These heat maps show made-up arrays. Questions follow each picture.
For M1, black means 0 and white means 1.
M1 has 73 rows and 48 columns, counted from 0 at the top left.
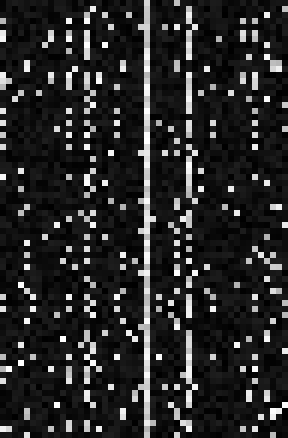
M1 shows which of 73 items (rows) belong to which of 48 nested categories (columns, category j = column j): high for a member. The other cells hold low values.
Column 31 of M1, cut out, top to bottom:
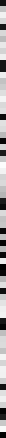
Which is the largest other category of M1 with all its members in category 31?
14
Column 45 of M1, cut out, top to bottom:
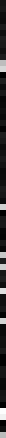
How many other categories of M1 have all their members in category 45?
6
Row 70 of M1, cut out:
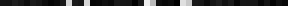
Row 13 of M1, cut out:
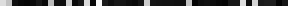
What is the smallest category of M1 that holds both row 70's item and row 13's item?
11
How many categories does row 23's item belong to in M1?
2
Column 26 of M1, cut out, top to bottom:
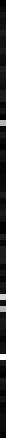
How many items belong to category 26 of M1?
4
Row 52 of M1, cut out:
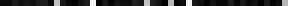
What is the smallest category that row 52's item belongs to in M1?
9
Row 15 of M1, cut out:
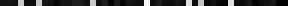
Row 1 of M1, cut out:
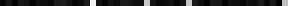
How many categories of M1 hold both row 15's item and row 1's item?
3
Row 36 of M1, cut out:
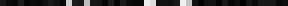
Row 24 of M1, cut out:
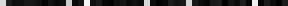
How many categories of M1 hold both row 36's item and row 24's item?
4
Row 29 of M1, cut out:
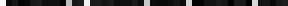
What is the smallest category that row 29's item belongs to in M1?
0
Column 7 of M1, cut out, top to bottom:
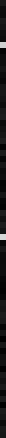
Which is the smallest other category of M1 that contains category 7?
17
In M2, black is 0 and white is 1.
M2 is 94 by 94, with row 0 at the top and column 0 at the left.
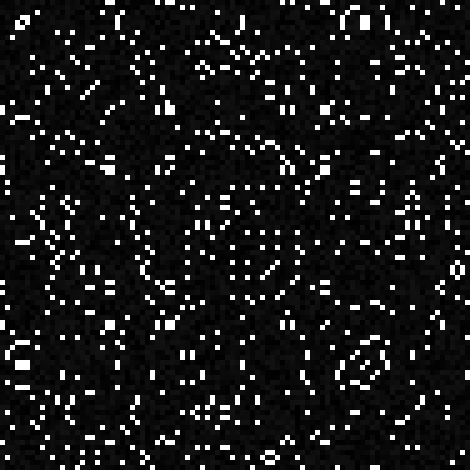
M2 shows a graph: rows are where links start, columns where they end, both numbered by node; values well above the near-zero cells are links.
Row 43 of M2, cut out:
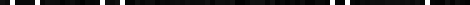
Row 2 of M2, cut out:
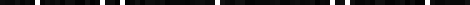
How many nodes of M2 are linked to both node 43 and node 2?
6
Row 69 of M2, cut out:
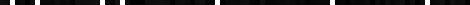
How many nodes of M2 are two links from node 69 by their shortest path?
2
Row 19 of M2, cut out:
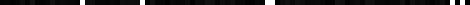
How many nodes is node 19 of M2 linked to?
6
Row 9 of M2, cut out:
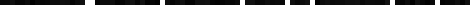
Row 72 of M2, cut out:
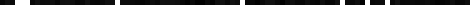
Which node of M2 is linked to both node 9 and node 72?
node 48
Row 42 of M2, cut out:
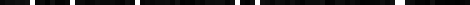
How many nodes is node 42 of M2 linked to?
7
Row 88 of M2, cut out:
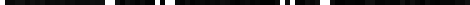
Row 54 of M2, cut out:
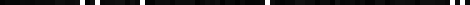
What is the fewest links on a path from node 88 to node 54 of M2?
5
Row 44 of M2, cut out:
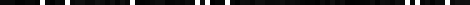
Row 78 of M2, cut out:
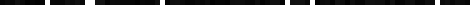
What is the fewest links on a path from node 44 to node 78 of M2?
3
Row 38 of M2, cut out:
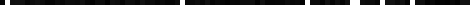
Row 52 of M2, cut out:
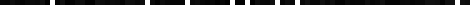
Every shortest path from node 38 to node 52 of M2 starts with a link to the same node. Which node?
node 1
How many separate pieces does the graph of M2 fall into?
4
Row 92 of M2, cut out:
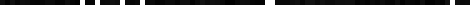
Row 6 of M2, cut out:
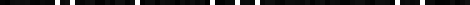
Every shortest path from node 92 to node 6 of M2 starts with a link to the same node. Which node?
node 53
